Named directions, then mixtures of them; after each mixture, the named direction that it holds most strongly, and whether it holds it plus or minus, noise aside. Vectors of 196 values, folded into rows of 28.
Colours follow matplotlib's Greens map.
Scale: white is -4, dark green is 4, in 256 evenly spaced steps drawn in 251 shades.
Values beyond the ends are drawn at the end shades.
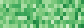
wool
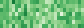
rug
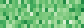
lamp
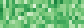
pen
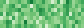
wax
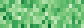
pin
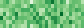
wax, minus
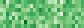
wax, plus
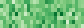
rug, minus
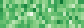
pen, plus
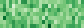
pin, plus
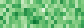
wool, plus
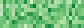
pen, minus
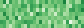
lamp, plus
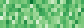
wax, plus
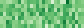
wax, plus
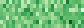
lamp, minus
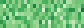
lamp, plus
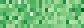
lamp, plus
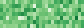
wool, plus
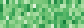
pen, plus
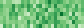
rug, minus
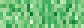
lamp, minus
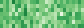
rug, plus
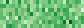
lamp, minus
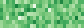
pen, plus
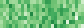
lamp, minus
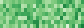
wool, plus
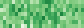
rug, minus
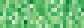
wax, plus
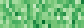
wool, plus
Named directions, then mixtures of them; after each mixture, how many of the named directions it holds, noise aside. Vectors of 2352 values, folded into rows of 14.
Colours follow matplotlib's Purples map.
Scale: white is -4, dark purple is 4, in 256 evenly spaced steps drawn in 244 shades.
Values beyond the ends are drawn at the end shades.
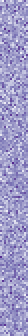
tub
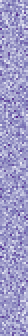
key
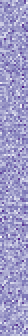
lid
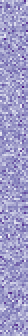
two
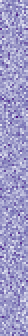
one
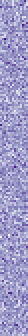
three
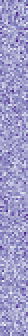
two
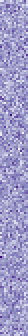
three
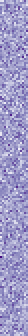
three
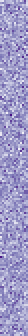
three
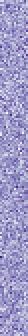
three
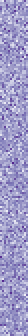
one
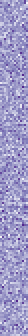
one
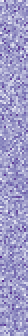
one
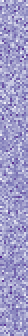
one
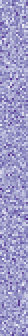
two
